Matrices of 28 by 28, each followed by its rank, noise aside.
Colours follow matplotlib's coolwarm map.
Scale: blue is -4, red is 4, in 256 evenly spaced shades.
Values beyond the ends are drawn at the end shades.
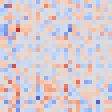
five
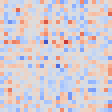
seven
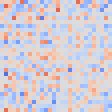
seven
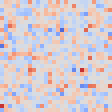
eight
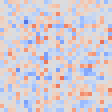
five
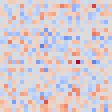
six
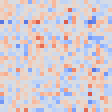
five
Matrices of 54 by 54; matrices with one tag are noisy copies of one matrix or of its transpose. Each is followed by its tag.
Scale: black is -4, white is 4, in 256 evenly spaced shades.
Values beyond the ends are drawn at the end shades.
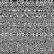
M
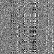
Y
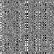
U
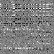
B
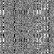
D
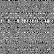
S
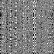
M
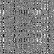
D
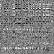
B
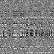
Y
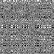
U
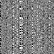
S
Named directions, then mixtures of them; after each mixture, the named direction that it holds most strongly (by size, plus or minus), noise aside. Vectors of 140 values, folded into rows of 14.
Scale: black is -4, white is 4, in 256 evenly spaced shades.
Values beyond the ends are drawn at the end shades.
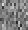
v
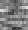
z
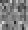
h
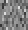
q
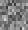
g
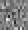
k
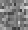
z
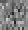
k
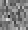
k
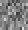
g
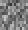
g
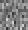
k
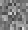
g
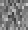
g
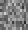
g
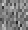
v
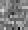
z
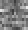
z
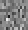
k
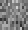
g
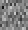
q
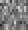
h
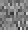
v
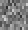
g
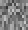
g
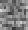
z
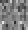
h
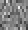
q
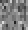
h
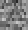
z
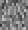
q
